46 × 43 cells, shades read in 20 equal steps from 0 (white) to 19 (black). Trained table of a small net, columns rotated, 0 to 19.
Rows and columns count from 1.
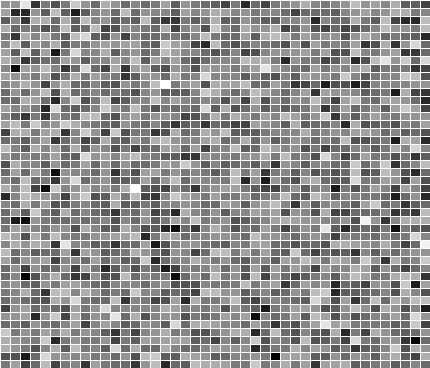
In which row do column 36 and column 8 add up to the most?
32
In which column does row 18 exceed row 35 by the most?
40
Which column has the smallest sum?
22
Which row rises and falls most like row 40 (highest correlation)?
44
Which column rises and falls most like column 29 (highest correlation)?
37
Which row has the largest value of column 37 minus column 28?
42
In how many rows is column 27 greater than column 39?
23
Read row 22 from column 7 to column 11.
8 9 9 11 8
